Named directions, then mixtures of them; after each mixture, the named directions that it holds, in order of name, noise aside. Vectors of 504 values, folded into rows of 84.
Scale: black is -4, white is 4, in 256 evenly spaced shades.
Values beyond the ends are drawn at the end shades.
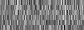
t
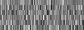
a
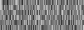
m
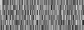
a, m.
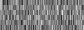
m.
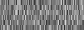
t.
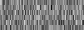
a, m, t.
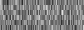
m.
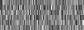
a, m.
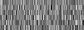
a, m.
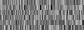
a, m, t.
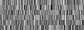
a, m, t.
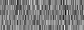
t.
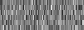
a, m.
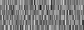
a, t.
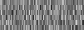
a, m.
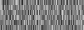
m.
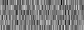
m, t.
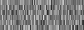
a.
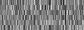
a, t.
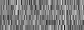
t.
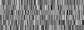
a, m, t.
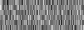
m.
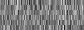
t.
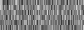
m.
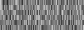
m.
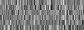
a, t.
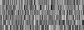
a, m, t.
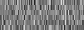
a, t.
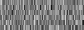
a, m, t.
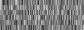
m.
